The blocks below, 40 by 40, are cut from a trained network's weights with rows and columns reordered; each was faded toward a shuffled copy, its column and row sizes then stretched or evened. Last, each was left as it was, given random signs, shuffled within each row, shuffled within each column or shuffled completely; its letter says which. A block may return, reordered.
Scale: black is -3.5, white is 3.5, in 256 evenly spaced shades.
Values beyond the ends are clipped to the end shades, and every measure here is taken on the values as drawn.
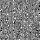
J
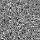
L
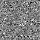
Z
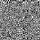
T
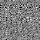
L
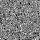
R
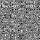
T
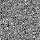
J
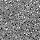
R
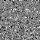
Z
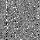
J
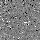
R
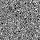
R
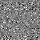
Z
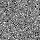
R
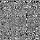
L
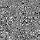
L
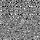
Z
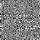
L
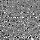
Z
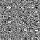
T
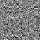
T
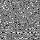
Z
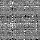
T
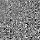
L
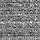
T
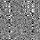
T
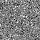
R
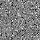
J
